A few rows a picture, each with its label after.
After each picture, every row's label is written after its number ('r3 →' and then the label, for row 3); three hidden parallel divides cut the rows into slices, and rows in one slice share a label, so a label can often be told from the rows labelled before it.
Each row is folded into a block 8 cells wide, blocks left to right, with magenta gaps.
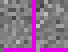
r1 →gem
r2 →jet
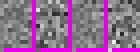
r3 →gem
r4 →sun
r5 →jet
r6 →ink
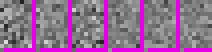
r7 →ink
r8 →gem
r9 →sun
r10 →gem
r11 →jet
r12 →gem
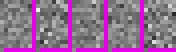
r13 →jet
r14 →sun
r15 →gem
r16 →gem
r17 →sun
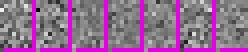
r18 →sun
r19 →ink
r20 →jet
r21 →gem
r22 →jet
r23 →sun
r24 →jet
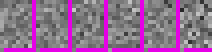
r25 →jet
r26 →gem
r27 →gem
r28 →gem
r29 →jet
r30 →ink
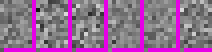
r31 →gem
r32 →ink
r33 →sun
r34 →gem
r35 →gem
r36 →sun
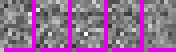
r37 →ink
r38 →sun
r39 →sun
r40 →sun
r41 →gem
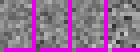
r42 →gem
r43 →gem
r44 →jet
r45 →ink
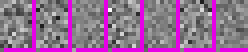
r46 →sun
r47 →ink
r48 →gem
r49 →sun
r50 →gem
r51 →ink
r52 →jet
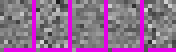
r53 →jet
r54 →ink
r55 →gem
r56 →jet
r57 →sun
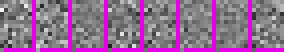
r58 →sun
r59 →ink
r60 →gem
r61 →sun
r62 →sun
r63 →jet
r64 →gem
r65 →sun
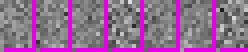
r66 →jet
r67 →gem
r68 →jet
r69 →sun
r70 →gem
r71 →jet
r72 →sun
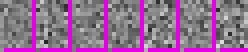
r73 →jet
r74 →ink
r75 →jet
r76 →jet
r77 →ink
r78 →jet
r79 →ink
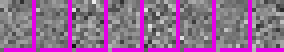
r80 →jet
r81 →gem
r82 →sun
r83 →jet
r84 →sun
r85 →gem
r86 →jet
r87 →ink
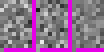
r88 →sun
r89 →ink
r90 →jet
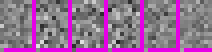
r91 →jet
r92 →ink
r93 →sun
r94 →ink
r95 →gem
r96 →jet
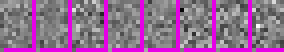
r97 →gem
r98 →gem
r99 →sun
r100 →jet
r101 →gem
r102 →ink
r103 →ink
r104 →sun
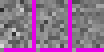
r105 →ink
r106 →jet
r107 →gem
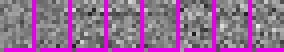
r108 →jet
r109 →gem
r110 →sun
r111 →sun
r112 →gem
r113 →ink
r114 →sun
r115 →sun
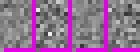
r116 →jet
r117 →sun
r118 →gem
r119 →sun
